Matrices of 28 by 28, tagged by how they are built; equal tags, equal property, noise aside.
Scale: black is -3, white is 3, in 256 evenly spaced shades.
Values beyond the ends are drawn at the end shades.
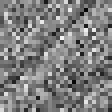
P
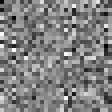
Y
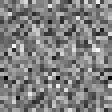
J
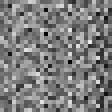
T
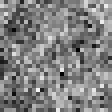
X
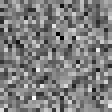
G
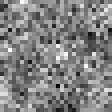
X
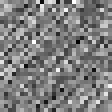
P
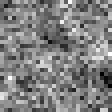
X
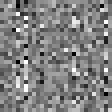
Y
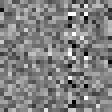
Y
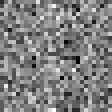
T
